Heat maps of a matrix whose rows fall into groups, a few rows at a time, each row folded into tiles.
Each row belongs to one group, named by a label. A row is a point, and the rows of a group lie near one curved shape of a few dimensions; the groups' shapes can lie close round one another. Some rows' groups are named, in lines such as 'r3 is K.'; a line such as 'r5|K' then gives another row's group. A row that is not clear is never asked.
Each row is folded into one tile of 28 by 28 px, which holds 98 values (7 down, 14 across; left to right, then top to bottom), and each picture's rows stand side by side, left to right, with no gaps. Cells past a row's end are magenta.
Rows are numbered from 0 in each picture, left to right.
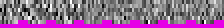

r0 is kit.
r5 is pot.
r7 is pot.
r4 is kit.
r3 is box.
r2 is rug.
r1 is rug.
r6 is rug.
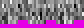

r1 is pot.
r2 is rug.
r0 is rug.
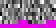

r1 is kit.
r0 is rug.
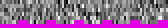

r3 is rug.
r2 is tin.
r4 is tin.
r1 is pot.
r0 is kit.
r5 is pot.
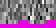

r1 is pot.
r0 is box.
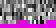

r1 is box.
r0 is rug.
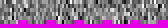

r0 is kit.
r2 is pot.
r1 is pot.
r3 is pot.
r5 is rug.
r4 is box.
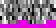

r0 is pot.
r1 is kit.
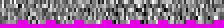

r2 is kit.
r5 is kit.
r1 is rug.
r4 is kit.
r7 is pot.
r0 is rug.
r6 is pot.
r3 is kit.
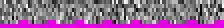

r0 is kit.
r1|pot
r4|kit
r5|kit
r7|kit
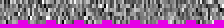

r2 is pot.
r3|rug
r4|rug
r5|box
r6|box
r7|kit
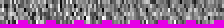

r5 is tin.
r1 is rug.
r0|box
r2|box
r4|tin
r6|pot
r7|tin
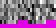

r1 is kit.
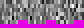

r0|kit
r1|rug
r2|rug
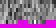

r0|box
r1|pot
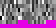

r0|pot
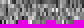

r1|box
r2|pot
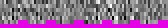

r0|kit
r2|pot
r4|pot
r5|box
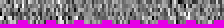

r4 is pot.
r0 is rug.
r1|pot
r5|kit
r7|kit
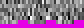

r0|kit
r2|pot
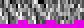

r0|tin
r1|tin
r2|rug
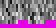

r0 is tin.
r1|rug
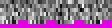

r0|box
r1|box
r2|kit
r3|box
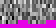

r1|rug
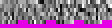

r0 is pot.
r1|tin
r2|kit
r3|kit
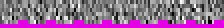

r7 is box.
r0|kit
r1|pot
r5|box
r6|kit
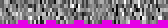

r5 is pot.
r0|tin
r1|box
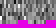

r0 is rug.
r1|box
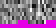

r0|kit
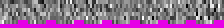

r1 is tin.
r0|box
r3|tin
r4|tin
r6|rug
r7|rug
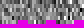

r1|pot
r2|kit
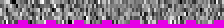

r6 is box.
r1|kit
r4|tin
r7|kit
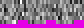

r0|kit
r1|tin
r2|rug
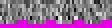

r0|pot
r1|rug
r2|pot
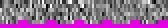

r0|pot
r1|rug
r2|kit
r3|pot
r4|tin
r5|tin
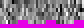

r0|pot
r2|kit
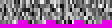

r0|kit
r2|box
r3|rug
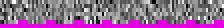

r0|kit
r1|box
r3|box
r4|box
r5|tin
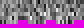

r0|tin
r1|tin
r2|box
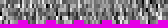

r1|rug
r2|rug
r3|pot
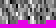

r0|tin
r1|pot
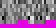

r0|rug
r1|pot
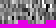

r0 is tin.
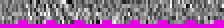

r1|tin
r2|tin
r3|box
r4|box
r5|box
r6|rug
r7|tin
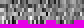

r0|box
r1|box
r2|pot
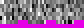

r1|box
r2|box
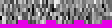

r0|pot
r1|kit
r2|pot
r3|rug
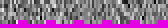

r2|box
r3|box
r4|tin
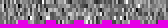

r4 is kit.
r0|box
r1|pot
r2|tin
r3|box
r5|pot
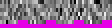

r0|box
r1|tin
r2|kit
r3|tin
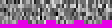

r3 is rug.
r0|kit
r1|kit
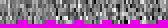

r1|pot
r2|rug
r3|tin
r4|box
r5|pot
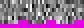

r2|box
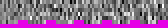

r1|tin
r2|kit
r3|tin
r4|tin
